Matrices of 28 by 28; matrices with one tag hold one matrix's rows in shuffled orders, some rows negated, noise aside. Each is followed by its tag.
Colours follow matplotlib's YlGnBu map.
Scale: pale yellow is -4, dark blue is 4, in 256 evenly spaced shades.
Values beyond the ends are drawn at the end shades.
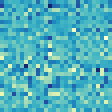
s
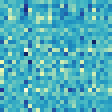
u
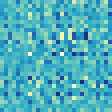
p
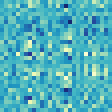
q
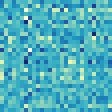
u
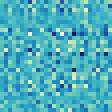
p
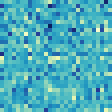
s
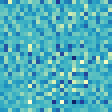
p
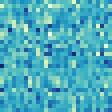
s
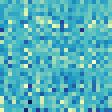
u
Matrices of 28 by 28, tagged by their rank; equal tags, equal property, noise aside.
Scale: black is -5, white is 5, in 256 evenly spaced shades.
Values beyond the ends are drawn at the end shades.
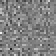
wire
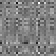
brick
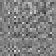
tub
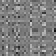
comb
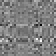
comb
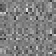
comb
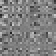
comb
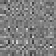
tub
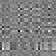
brick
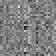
tub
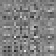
comb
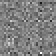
tub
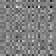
brick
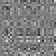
comb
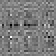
comb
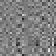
comb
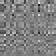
brick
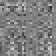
comb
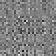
tub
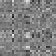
comb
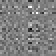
comb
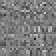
wire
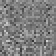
wire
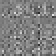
tub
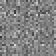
wire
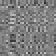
comb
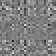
comb
